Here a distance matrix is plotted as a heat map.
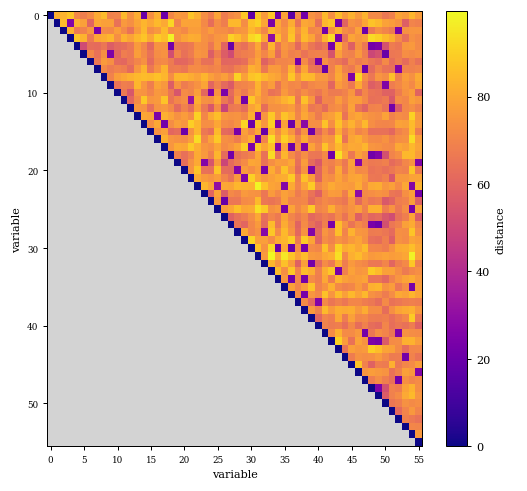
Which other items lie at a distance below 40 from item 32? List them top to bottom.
15, 20, 28, 39
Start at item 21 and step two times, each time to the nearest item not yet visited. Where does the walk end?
11
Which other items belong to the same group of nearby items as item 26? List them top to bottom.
10, 24
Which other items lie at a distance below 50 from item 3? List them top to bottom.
1, 33, 43
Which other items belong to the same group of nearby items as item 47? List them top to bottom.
2, 7, 41, 52
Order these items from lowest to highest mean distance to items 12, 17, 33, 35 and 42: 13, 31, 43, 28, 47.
43, 47, 28, 13, 31
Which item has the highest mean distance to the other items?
31
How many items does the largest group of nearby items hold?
7
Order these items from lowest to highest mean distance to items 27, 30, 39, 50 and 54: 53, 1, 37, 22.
37, 22, 53, 1
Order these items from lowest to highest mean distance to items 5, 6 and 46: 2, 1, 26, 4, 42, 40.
40, 26, 4, 42, 1, 2
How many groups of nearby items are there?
15
